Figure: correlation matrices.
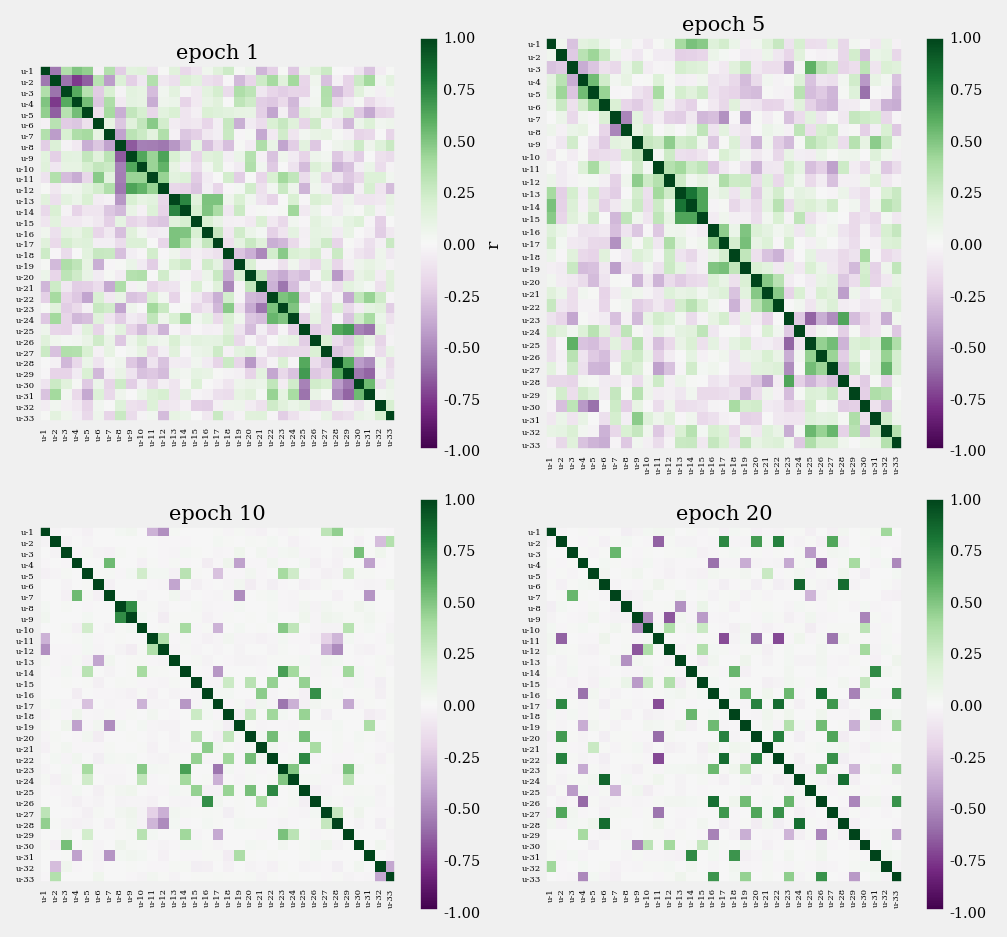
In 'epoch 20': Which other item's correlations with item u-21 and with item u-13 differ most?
u-8
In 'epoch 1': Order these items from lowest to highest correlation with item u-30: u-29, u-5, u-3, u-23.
u-29, u-5, u-23, u-3
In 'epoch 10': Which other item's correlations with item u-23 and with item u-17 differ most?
u-14
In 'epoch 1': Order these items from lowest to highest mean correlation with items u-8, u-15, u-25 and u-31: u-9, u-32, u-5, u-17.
u-9, u-5, u-17, u-32
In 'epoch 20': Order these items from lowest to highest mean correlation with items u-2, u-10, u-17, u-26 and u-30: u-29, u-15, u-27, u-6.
u-29, u-6, u-15, u-27
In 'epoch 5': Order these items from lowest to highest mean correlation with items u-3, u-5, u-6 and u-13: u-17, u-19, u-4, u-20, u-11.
u-20, u-17, u-19, u-4, u-11
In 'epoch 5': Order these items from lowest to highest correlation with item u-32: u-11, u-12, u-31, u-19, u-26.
u-11, u-12, u-19, u-31, u-26
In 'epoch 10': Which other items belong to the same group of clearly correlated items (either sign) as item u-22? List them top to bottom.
u-15, u-18, u-20, u-25
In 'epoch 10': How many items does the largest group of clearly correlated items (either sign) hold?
7
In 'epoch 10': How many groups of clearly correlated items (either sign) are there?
9
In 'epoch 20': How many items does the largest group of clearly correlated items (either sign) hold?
7
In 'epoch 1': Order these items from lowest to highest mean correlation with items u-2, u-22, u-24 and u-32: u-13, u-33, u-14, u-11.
u-13, u-33, u-14, u-11
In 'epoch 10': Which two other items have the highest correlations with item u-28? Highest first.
u-1, u-27
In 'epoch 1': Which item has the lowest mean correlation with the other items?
u-8
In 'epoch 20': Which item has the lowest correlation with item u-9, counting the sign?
u-12
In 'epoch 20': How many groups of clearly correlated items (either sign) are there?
9
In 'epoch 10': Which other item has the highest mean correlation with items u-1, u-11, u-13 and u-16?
u-26
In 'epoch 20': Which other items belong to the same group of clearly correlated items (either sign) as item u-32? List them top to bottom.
u-1
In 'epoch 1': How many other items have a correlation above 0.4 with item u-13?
3
